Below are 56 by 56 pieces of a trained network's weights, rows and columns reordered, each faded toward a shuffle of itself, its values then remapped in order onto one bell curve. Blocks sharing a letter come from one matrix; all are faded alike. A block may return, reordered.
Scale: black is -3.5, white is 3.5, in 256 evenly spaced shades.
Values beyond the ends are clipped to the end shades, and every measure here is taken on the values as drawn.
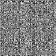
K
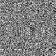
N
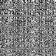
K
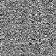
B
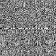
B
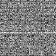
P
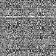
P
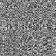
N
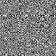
B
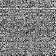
P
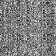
K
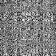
K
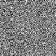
N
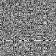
B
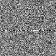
B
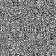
N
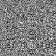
N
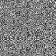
N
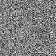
B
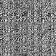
K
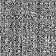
K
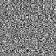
N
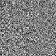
B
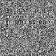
B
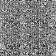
K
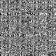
K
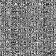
K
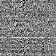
P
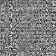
P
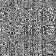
K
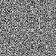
B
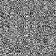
N
